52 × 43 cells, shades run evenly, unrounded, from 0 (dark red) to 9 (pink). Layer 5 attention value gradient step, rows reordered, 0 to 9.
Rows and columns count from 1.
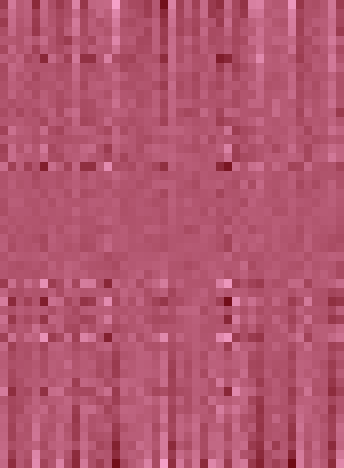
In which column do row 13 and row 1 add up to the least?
21
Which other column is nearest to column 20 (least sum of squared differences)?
4
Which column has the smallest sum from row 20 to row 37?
29
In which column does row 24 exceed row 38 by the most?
14
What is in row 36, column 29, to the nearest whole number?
2
